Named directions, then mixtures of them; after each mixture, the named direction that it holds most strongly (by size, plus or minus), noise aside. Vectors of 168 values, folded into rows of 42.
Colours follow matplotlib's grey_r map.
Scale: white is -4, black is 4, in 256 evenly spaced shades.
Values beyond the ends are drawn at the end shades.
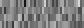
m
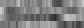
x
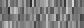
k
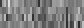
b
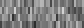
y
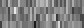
k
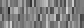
k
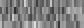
y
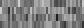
y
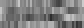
x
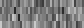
y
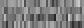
m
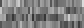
x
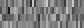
k
